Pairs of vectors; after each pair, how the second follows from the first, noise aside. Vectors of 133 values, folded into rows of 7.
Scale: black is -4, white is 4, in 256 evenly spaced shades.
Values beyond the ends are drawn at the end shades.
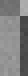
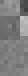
negated, partly zeroed.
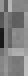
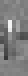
wrapped around, negated, partly zeroed.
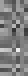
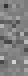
wrapped around, negated, partly zeroed.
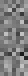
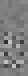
reversed, negated, partly zeroed.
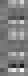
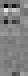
reversed, negated, partly zeroed.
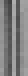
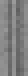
reversed, shrunk.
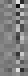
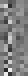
reversed, negated.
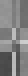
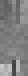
negated, partly zeroed.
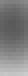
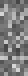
shuffled.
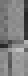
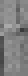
reversed, shrunk.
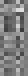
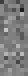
negated, partly zeroed.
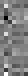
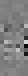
wrapped around, negated, partly zeroed.
